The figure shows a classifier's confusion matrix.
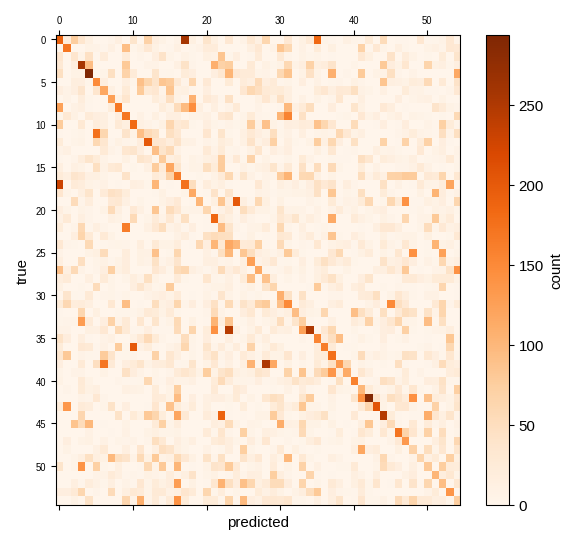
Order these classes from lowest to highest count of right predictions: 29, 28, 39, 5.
29, 28, 39, 5
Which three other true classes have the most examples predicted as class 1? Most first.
43, 37, 31
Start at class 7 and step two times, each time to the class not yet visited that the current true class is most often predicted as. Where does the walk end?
51
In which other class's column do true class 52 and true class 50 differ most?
3
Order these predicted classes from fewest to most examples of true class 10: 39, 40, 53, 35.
39, 53, 40, 35
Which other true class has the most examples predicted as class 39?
38
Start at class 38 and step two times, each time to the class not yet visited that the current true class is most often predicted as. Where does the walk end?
26
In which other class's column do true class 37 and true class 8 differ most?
18
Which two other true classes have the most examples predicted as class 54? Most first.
27, 4
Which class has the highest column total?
16
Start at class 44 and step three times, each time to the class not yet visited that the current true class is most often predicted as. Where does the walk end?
31
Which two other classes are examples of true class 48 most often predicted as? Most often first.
41, 25
